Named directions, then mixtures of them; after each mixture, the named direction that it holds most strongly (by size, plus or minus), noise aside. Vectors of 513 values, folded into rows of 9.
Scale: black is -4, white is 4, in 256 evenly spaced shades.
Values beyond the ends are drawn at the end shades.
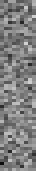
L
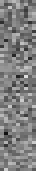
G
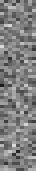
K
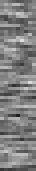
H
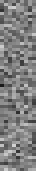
K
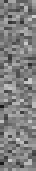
L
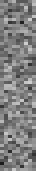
L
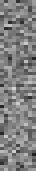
L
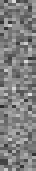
L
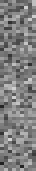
L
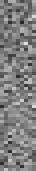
L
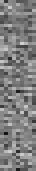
K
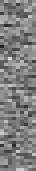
K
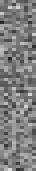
K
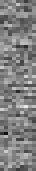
H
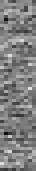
L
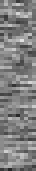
H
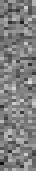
L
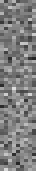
K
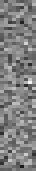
L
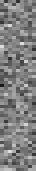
K
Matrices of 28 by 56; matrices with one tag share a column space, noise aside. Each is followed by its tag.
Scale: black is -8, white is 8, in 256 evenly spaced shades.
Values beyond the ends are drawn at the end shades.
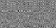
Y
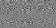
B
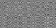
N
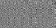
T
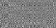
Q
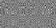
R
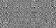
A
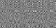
Y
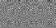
B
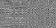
T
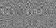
R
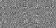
A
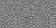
N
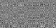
Q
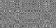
Y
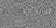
R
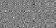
Y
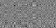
Q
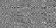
A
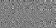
B
